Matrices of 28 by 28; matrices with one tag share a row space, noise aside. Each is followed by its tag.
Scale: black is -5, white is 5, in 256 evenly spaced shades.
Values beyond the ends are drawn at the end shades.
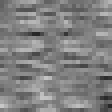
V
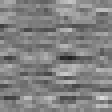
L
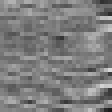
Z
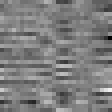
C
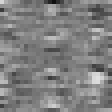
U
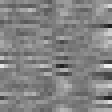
C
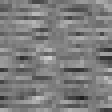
V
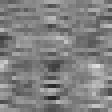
U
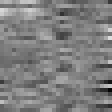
C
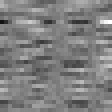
V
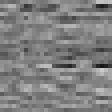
L
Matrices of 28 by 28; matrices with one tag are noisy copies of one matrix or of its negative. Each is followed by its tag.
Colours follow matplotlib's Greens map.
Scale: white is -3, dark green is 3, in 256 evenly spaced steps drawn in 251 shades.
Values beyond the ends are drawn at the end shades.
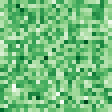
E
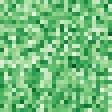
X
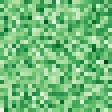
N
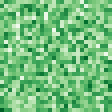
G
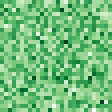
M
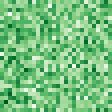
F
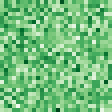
M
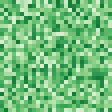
M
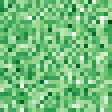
F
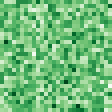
G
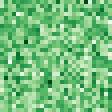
X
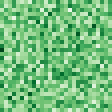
M
